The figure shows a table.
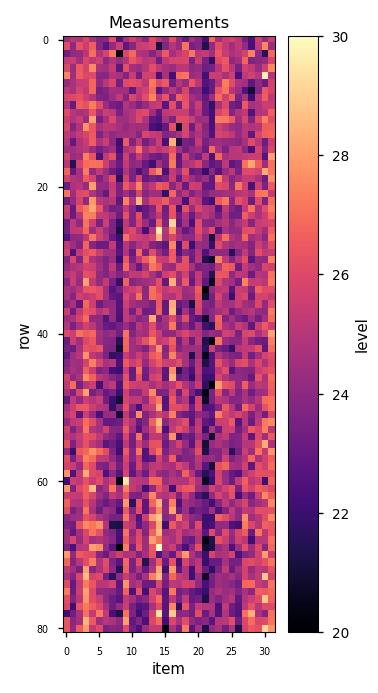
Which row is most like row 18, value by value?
76
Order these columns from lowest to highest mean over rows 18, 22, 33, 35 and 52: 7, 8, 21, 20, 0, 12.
21, 8, 7, 12, 0, 20
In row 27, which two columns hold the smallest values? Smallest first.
22, 8
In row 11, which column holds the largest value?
4
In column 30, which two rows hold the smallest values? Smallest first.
2, 60
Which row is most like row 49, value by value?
43
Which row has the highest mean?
61
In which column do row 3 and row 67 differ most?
14
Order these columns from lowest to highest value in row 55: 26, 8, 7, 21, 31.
21, 8, 7, 26, 31
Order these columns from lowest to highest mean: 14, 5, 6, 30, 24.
6, 5, 24, 30, 14
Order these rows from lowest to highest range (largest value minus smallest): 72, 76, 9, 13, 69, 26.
13, 9, 72, 76, 26, 69
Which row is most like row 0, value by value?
15
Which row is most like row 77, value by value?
23
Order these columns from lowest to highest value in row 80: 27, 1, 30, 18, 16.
1, 16, 27, 18, 30
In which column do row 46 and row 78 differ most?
28
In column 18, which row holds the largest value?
70
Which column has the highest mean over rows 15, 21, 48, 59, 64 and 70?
3
